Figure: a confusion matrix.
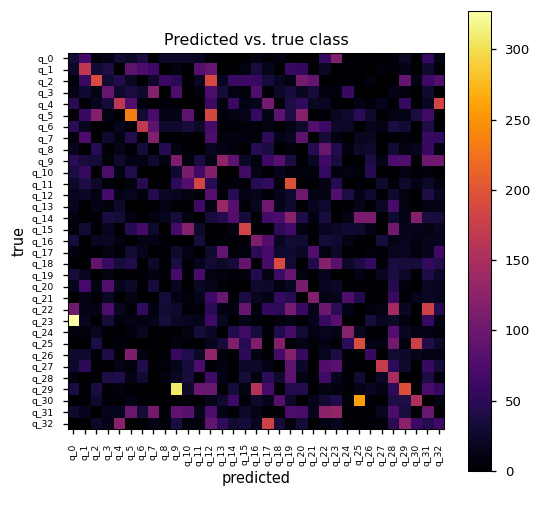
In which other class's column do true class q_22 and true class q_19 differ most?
q_31
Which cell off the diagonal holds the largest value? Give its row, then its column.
q_23, q_0
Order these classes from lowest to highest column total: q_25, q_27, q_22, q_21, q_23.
q_27, q_21, q_25, q_23, q_22
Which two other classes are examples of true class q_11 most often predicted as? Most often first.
q_19, q_10
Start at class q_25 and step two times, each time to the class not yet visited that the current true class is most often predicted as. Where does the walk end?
q_18
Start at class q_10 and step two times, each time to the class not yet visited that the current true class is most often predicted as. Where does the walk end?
q_20
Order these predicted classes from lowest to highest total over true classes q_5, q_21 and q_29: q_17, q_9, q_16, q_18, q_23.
q_23, q_17, q_18, q_16, q_9
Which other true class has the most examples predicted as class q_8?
q_2
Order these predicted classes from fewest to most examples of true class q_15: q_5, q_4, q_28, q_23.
q_4, q_23, q_5, q_28
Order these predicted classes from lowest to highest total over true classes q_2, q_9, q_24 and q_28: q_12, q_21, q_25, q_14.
q_25, q_21, q_14, q_12
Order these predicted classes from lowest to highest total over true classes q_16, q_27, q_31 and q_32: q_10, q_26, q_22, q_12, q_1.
q_26, q_1, q_10, q_12, q_22
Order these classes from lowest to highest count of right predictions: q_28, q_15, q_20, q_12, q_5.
q_12, q_20, q_28, q_15, q_5
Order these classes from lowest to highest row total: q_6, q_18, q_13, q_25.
q_13, q_6, q_25, q_18
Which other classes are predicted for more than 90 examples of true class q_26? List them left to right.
q_5, q_12, q_19
